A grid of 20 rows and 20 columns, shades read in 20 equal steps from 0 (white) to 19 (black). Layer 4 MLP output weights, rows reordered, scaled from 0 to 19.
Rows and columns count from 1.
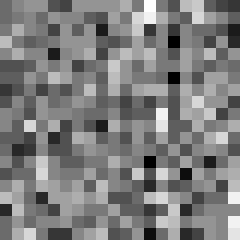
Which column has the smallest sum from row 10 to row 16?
14
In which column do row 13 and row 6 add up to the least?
10
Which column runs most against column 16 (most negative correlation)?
15
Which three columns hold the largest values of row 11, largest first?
9, 6, 8
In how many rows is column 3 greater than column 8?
11
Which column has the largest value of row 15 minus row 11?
3
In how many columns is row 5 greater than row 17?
9
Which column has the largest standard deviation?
13
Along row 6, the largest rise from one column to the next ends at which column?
7
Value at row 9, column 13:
14
